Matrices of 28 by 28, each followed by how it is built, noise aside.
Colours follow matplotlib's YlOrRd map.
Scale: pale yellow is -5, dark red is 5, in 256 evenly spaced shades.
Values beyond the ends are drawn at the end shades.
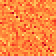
diagonal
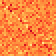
diagonal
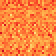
repeating columns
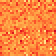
low rank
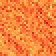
Toeplitz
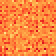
blocks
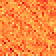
Toeplitz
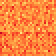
repeating columns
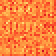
blocks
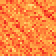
Toeplitz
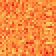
low rank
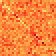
diagonal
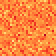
repeating columns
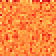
low rank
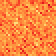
Toeplitz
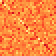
diagonal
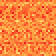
repeating columns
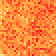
smooth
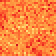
smooth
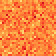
repeating columns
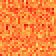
repeating columns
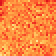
smooth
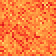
Toeplitz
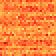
blocks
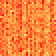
blocks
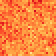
smooth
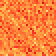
Toeplitz
